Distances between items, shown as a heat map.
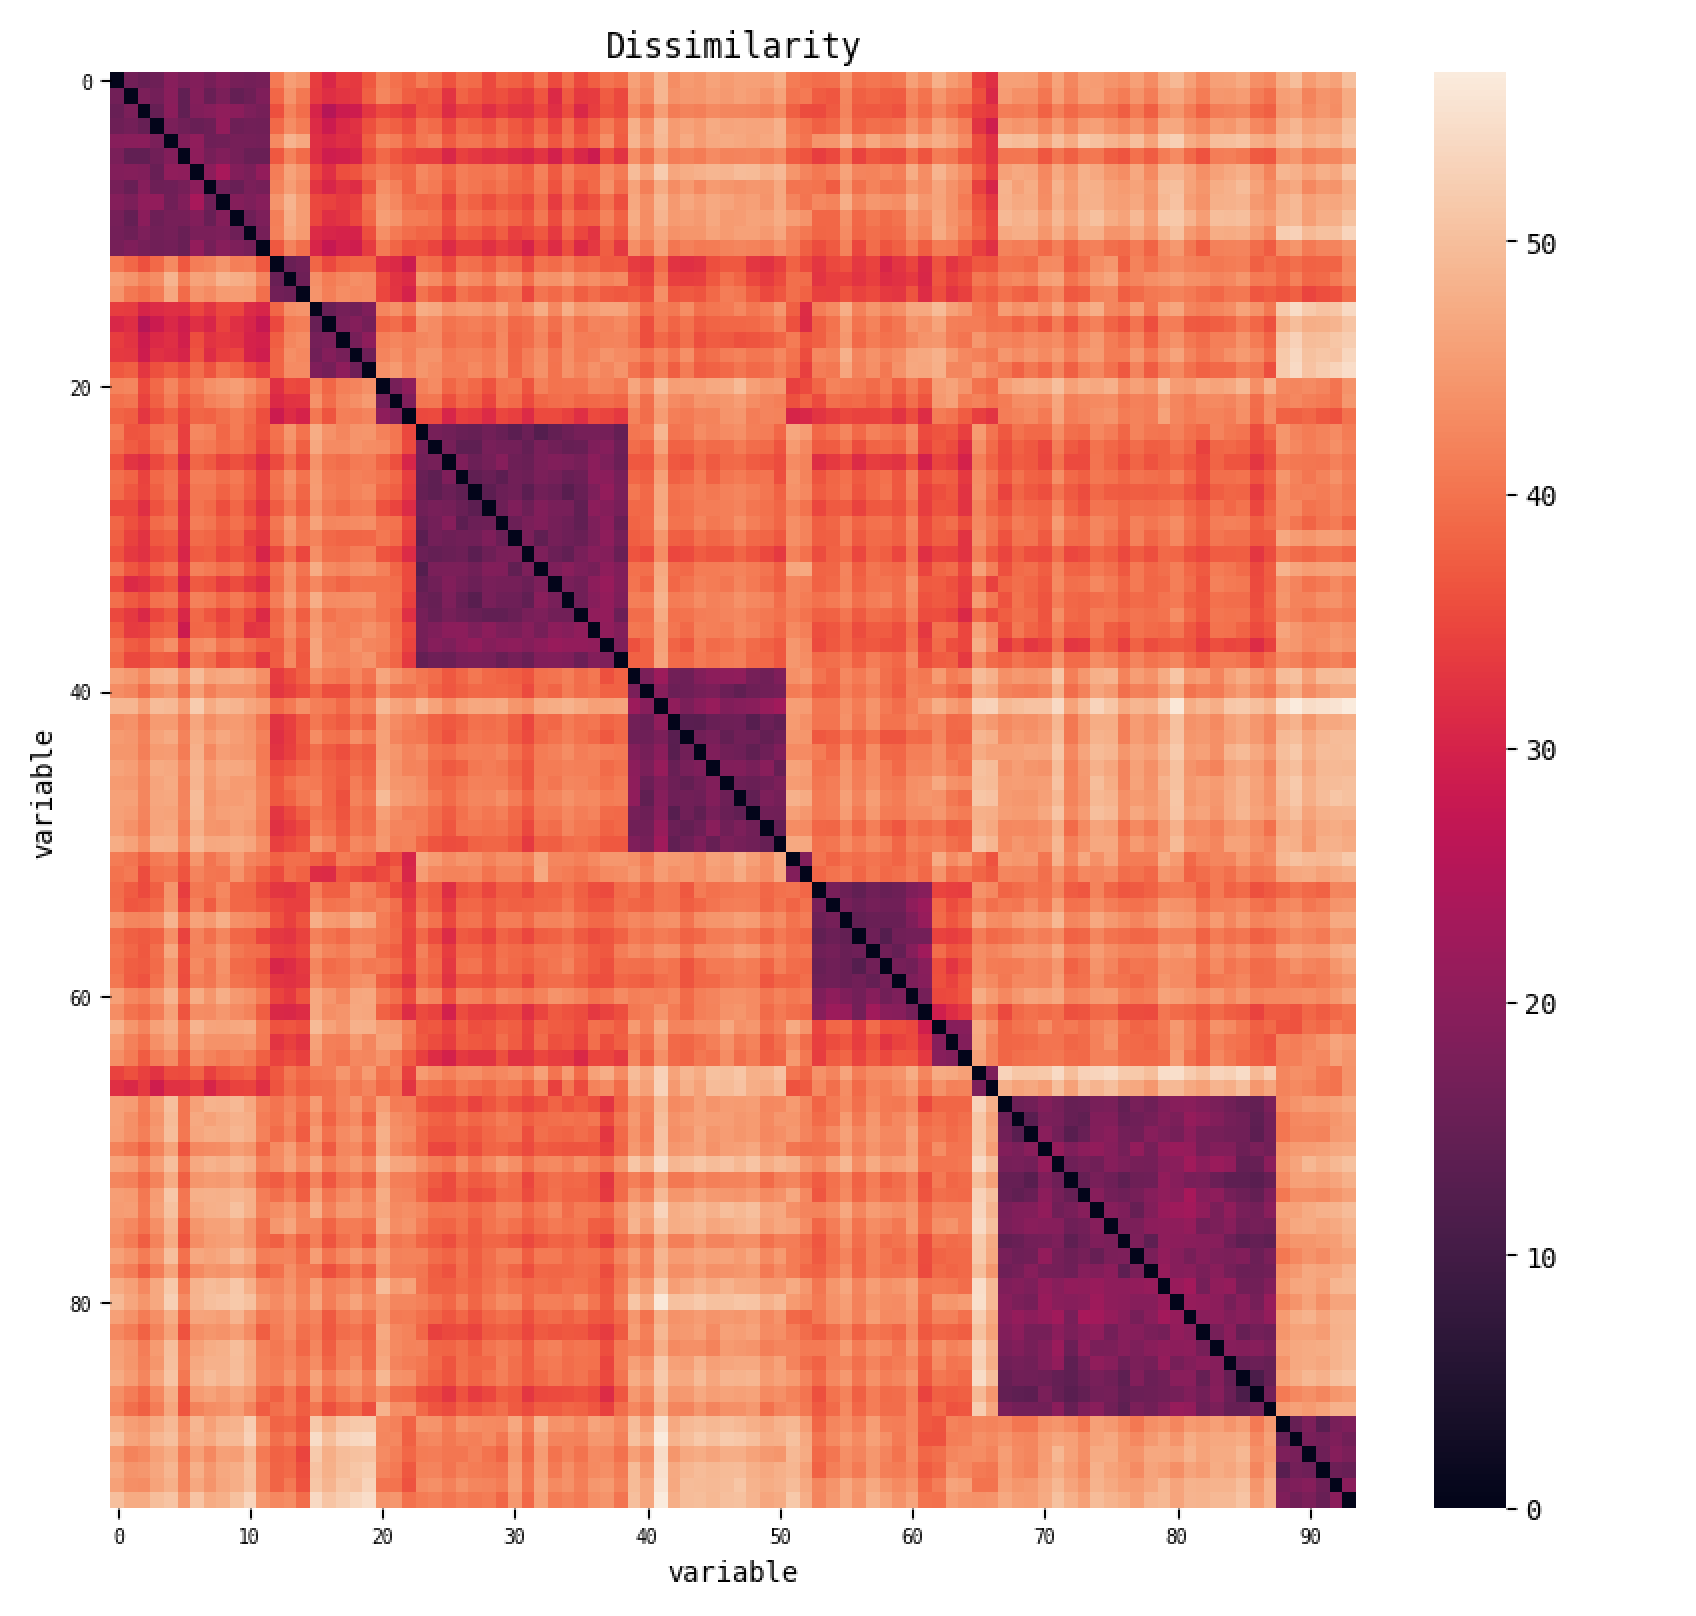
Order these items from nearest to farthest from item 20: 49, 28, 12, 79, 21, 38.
21, 12, 28, 38, 49, 79
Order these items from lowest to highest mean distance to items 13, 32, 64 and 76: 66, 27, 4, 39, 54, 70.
27, 70, 54, 39, 66, 4
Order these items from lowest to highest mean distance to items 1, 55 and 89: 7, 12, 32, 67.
7, 12, 32, 67
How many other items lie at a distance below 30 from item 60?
8
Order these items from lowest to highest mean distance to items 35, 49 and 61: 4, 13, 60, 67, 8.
60, 13, 67, 8, 4
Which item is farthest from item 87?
65
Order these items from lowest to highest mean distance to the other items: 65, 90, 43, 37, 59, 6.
37, 59, 43, 6, 90, 65
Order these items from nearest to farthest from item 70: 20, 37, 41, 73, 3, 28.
73, 37, 28, 3, 20, 41
